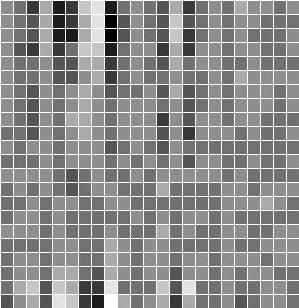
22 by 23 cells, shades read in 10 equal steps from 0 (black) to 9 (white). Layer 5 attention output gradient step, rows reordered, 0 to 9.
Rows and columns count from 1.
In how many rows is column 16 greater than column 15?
10
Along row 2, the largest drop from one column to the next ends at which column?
9
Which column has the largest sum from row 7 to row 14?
7
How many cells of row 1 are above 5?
5
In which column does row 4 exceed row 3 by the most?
6
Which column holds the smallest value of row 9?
13
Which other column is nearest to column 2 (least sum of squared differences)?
18
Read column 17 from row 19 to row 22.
4 4 4 4
